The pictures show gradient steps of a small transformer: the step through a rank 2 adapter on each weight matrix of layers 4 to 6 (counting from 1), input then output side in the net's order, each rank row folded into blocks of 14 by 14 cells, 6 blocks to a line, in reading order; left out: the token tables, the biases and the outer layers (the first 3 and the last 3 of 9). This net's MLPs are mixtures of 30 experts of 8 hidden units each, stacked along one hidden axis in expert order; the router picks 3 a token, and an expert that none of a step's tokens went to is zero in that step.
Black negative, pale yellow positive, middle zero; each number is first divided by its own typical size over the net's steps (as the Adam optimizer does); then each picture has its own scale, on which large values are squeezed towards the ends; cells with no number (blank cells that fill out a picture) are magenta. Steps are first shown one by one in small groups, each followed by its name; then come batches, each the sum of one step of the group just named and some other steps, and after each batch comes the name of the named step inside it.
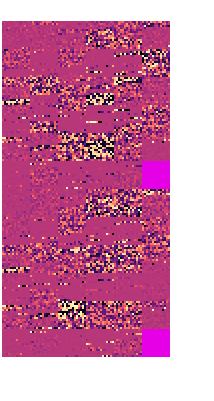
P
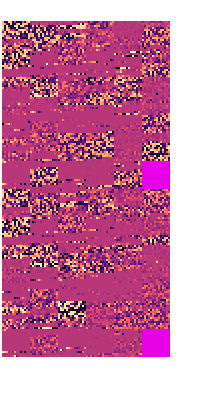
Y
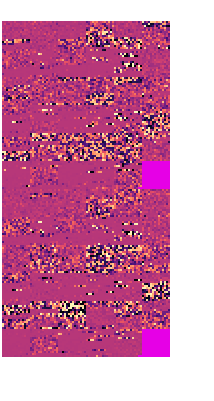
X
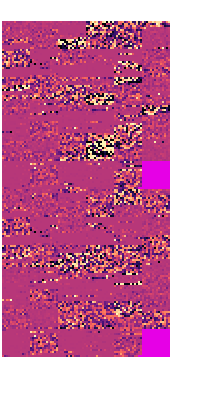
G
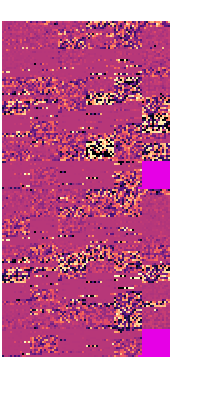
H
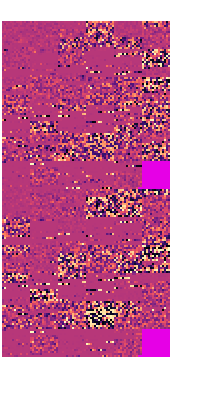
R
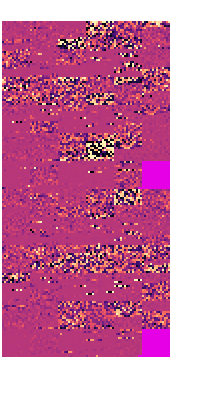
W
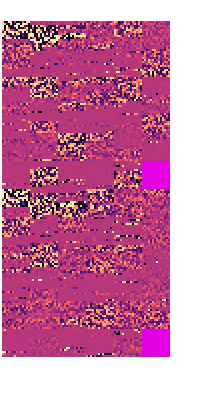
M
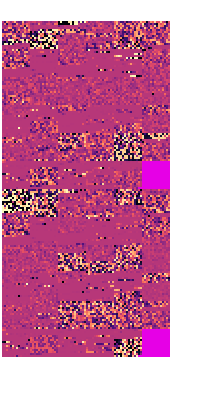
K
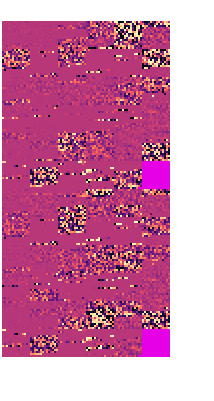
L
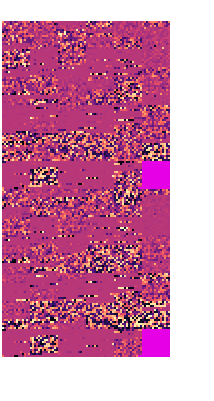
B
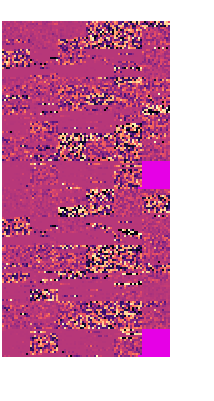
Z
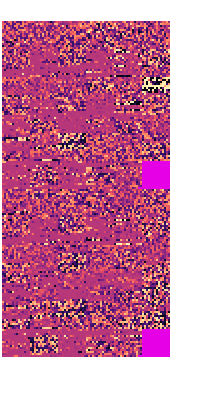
L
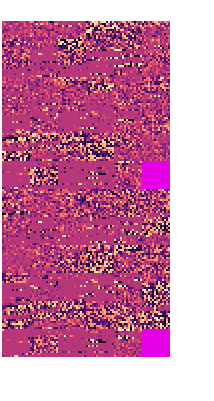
W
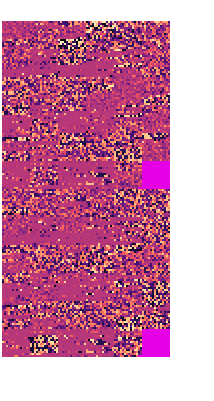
W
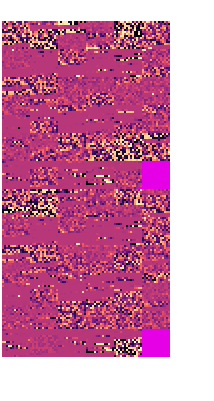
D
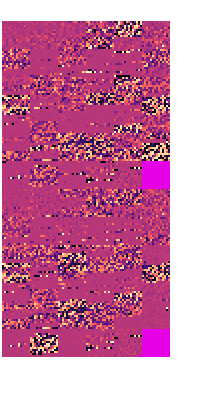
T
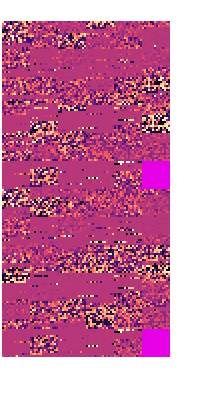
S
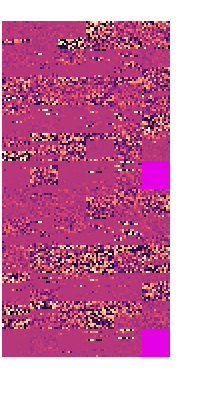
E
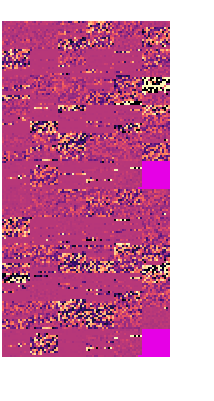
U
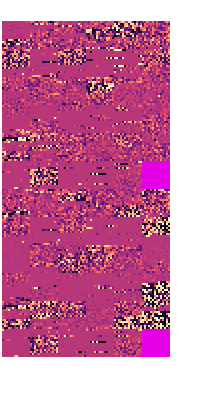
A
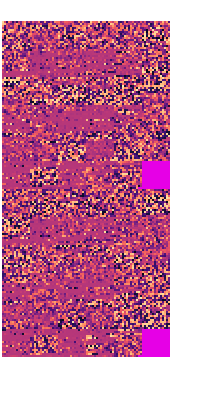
S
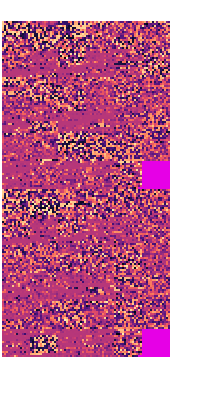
S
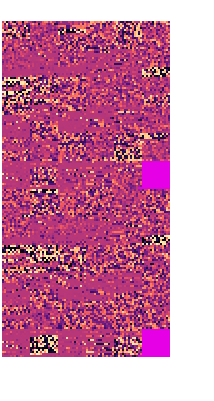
E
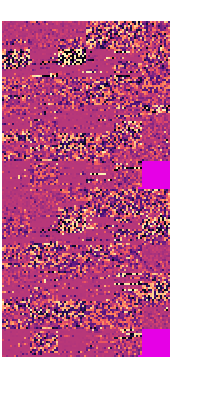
T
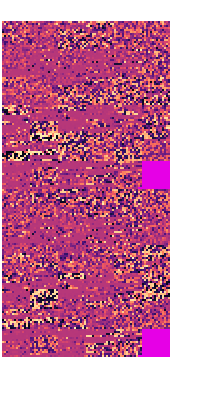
S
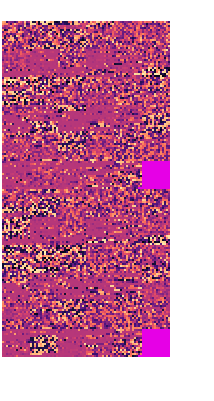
S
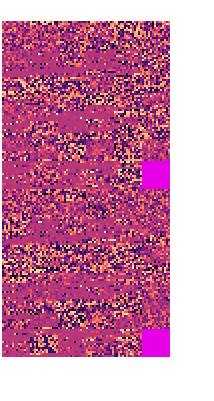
E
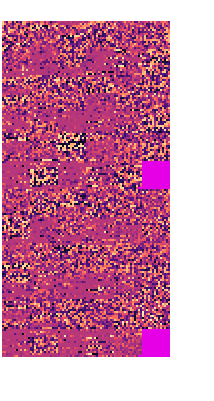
A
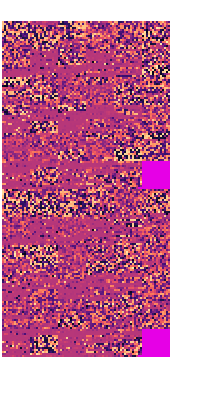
S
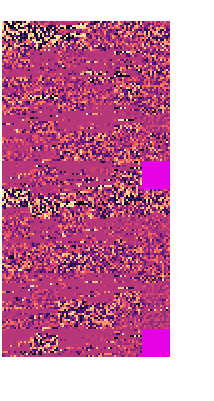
T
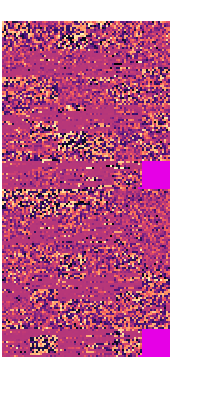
S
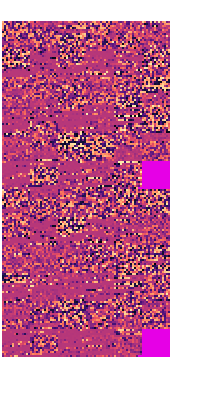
S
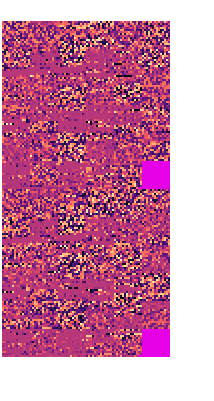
D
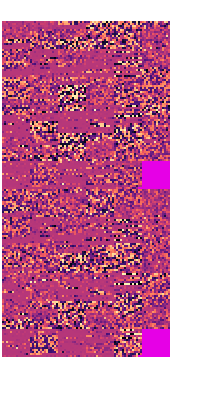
D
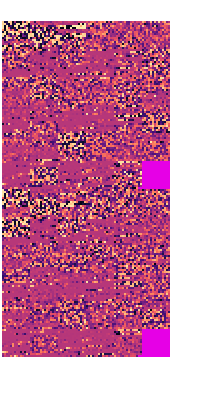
S
